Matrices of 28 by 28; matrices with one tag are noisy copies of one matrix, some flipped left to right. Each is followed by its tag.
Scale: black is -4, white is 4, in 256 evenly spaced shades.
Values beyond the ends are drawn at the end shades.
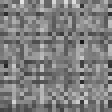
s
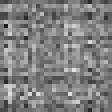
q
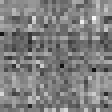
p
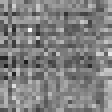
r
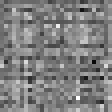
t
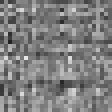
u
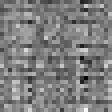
t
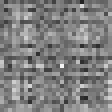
t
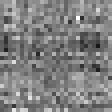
p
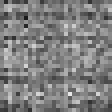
q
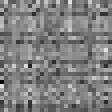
s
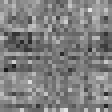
p
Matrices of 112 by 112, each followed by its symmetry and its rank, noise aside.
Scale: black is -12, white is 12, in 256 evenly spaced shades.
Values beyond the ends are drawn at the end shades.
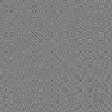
symmetric, rank three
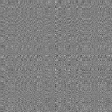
no symmetry, rank three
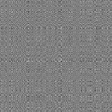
symmetric, rank three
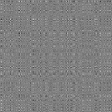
antisymmetric, rank two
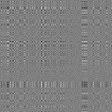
symmetric, rank one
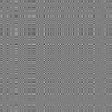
symmetric, rank one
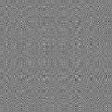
symmetric, rank three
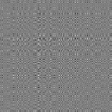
antisymmetric, rank two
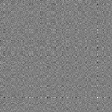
symmetric, rank three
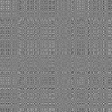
symmetric, rank two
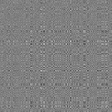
symmetric, rank two
